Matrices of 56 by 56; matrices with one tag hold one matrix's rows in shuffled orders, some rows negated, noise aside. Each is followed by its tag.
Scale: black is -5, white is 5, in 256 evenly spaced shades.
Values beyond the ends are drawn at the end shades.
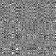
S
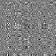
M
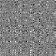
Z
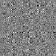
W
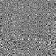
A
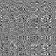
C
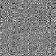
A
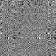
A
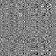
C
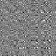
C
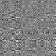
S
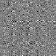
W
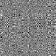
A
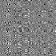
M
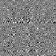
W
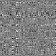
S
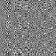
M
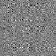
W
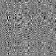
M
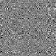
A
